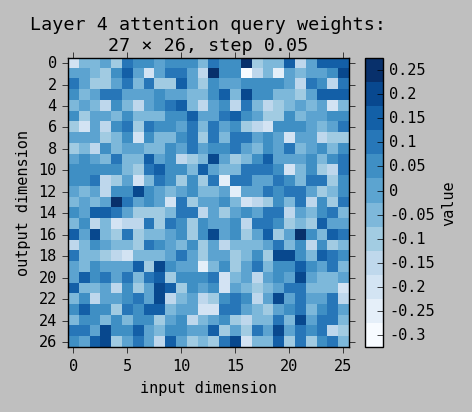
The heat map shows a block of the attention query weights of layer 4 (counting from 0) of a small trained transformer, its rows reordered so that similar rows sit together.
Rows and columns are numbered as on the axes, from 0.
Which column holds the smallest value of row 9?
10
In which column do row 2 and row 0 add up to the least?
21
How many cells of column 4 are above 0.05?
4
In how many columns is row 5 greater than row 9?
11
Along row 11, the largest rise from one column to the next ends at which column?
15
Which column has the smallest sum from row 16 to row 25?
12
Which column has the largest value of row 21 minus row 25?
8
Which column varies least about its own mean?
22
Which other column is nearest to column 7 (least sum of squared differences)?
1
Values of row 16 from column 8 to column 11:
-0.05 0 0.05 -0.1
